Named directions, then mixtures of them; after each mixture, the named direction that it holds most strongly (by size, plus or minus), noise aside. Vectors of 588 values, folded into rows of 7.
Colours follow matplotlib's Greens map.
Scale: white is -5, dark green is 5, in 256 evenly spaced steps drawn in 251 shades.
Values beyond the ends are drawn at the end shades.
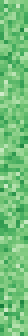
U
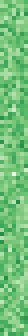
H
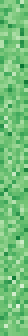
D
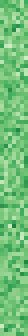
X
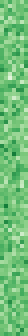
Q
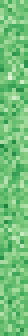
Q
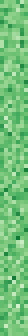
D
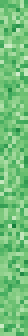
X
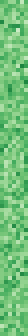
X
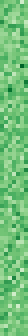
D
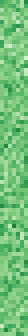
X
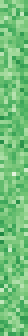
H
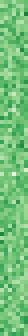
H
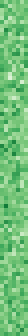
Q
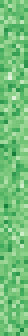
Q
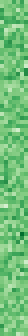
X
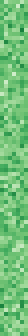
U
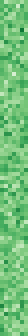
U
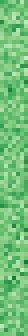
X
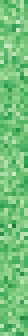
X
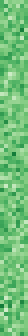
U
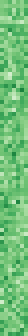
H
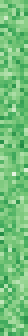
H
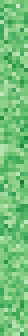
U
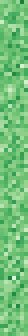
D
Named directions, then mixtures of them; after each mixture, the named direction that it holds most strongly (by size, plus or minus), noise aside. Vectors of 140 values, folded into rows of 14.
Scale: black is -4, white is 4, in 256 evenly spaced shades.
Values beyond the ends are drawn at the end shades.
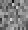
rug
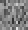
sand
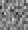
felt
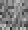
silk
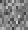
sand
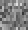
silk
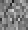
rug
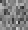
sand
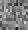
sand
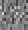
felt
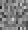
felt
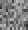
silk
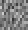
felt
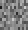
felt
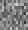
sand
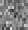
silk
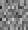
felt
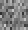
silk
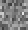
silk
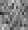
silk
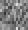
sand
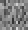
sand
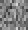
silk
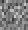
felt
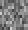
silk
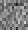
sand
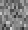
silk
